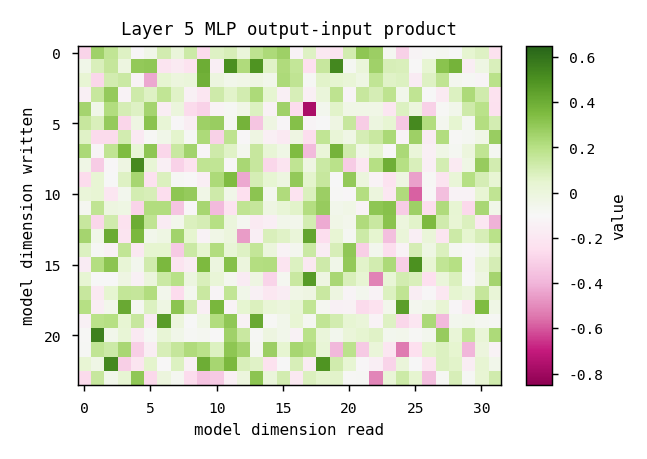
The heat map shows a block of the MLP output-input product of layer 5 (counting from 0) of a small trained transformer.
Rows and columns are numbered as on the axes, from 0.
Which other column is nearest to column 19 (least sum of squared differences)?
28
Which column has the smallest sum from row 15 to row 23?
22
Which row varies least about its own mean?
17
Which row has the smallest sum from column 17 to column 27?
4
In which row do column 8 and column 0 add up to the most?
7
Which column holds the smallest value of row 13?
12
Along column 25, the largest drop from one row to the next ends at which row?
9
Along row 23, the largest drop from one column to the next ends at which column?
5
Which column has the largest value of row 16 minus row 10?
25
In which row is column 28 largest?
1
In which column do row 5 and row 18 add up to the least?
21
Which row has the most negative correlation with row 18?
15
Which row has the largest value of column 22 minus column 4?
11
